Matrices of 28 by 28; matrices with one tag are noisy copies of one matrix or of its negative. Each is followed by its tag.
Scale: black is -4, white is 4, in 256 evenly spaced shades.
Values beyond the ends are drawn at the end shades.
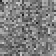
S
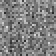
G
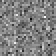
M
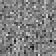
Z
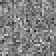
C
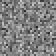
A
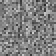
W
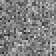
C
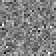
A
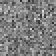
C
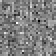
M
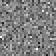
A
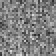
G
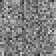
S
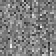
G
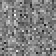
M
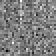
W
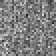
C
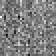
W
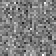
M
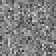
M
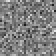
A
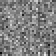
G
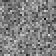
S
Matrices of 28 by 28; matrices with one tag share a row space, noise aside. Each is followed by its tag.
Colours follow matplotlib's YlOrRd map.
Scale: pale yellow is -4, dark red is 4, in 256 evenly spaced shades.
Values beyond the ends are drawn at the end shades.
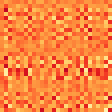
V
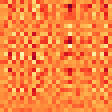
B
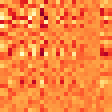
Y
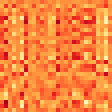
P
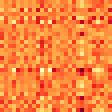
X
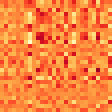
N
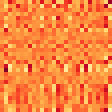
V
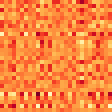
X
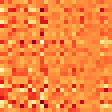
Y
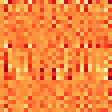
V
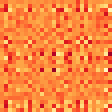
V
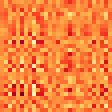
B
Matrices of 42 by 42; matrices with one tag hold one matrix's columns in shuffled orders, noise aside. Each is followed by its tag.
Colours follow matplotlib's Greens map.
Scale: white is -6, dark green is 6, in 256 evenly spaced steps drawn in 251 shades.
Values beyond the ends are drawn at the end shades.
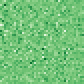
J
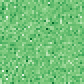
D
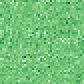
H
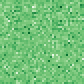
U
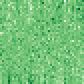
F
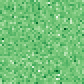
D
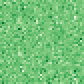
D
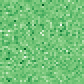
J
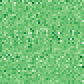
H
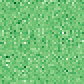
H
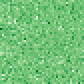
D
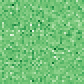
J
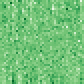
F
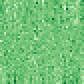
F
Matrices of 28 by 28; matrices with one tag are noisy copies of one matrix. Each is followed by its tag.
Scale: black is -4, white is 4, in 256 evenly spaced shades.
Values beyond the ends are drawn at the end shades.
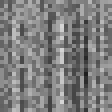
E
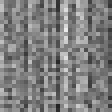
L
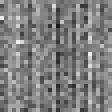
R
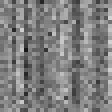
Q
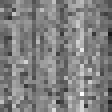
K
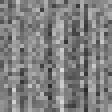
E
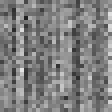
Q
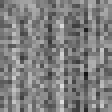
E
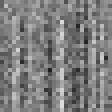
E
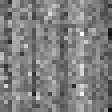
K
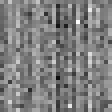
R
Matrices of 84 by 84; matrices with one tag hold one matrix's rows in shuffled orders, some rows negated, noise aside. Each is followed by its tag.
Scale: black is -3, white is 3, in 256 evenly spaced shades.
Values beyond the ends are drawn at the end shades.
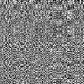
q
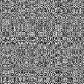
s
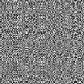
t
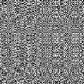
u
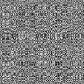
s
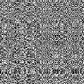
u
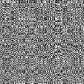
s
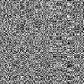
q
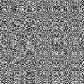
u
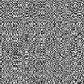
t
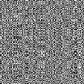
t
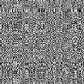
t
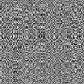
t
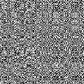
u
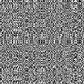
t
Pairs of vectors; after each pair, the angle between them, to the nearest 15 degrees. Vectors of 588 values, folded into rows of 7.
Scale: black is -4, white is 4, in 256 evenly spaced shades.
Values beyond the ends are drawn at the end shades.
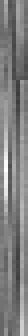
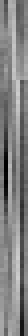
165 degrees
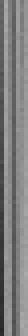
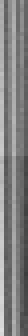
165 degrees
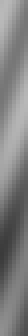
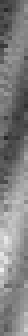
165 degrees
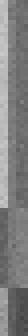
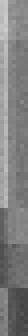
30 degrees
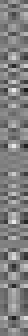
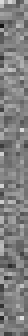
75 degrees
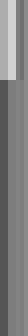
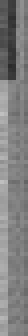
165 degrees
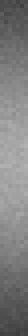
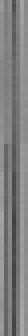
90 degrees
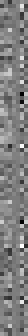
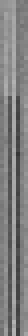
90 degrees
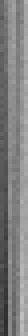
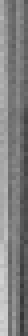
165 degrees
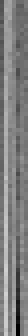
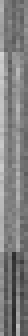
120 degrees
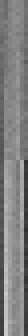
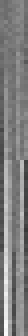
30 degrees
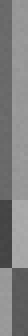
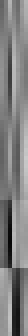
45 degrees
